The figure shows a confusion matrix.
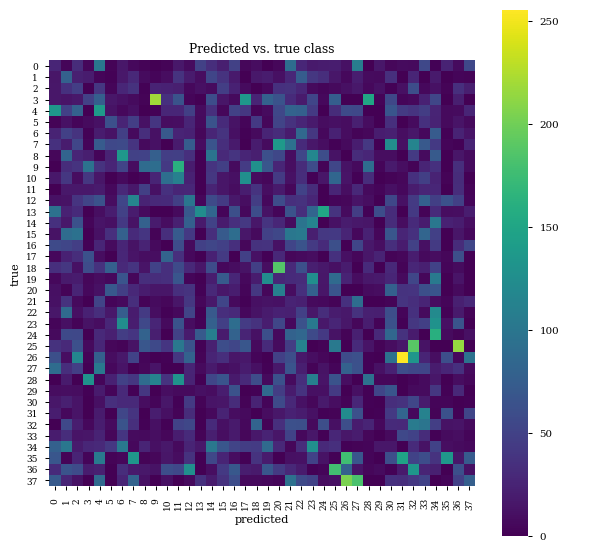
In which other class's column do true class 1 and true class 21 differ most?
27
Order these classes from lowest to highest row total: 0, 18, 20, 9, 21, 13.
21, 0, 20, 18, 13, 9
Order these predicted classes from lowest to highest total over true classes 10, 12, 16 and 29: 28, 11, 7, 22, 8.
28, 8, 7, 22, 11
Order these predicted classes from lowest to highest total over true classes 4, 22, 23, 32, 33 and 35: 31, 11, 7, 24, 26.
24, 11, 7, 31, 26
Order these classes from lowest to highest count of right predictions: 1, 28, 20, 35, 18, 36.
18, 36, 1, 28, 20, 35
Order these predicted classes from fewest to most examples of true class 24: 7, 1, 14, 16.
7, 1, 16, 14
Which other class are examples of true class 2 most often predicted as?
32
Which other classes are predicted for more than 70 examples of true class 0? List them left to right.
4, 21, 27
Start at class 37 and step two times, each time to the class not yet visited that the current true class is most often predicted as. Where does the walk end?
31
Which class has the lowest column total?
29
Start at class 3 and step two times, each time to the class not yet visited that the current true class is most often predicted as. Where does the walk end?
11
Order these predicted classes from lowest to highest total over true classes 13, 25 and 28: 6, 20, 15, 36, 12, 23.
20, 6, 15, 12, 23, 36
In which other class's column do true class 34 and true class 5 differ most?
23
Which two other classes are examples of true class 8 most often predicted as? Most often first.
6, 23
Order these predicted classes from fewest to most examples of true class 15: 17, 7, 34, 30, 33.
17, 7, 34, 30, 33
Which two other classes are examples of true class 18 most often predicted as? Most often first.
20, 5
